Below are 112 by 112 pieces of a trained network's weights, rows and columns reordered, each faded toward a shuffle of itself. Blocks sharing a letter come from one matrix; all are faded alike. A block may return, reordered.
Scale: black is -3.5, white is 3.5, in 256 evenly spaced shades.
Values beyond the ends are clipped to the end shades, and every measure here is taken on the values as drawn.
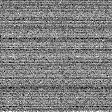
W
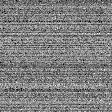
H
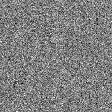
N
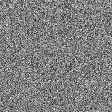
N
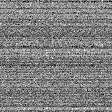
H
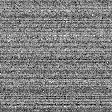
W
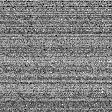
H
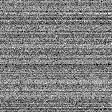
W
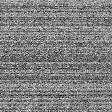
H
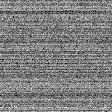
W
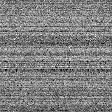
W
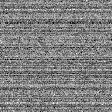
W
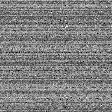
H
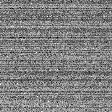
H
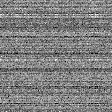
W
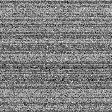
H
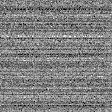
W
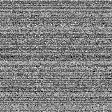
H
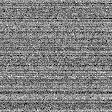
W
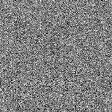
N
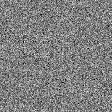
N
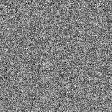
N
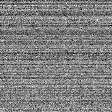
W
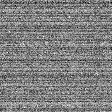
H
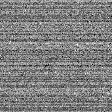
H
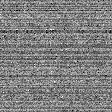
H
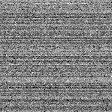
W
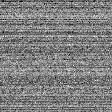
H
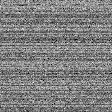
H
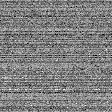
W
